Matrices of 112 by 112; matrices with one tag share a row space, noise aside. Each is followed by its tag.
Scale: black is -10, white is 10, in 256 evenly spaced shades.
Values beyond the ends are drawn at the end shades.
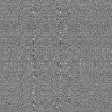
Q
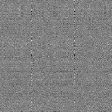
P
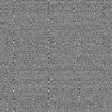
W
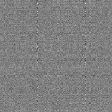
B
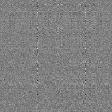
B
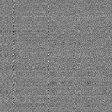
W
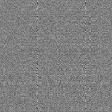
B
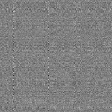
W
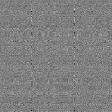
P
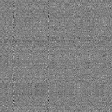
W
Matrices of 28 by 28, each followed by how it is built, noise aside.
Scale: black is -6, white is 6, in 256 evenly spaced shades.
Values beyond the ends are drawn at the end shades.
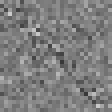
banded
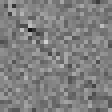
banded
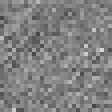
Hankel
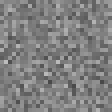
repeating columns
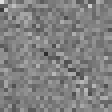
banded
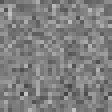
repeating columns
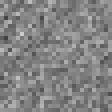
Hankel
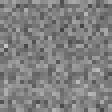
repeating columns
